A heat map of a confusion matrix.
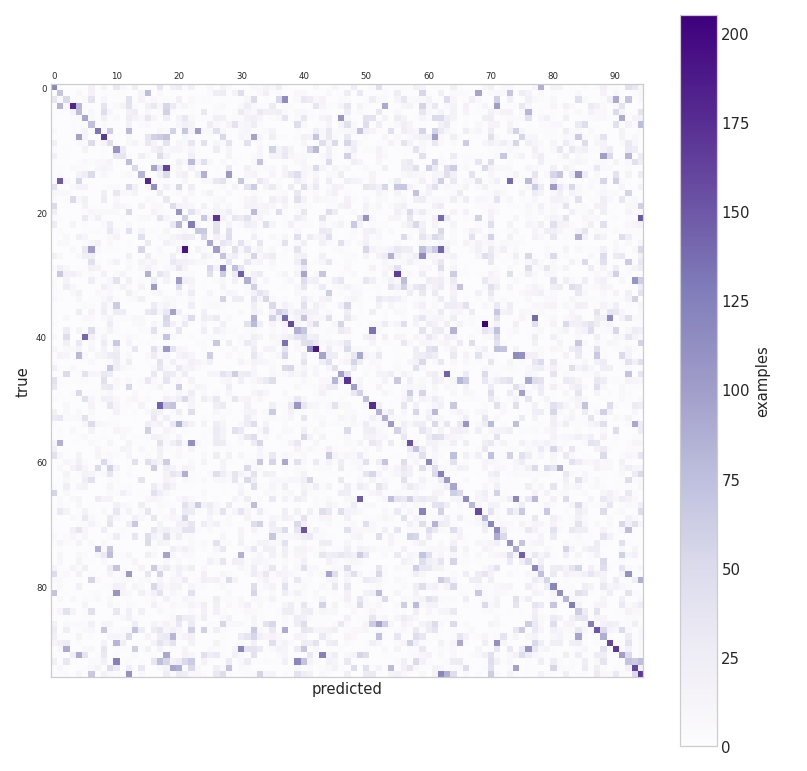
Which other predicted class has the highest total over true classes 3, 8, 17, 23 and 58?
4
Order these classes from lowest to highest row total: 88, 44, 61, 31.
44, 61, 88, 31
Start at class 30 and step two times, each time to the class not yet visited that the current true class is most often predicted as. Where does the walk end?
15
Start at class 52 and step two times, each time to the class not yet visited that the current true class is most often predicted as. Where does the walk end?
81
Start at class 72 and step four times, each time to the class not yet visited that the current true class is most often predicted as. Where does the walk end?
46
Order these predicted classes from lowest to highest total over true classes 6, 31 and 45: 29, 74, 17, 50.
74, 17, 29, 50
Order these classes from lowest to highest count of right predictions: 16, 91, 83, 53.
53, 91, 16, 83
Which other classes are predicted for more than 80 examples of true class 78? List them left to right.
12, 44, 92
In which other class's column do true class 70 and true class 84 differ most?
61
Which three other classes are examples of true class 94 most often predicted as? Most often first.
62, 12, 63
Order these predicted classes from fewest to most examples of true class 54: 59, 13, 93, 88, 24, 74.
13, 24, 59, 88, 74, 93
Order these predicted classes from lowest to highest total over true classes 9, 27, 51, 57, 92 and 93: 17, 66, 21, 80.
21, 66, 80, 17
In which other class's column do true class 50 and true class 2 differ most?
37
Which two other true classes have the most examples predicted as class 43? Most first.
91, 30
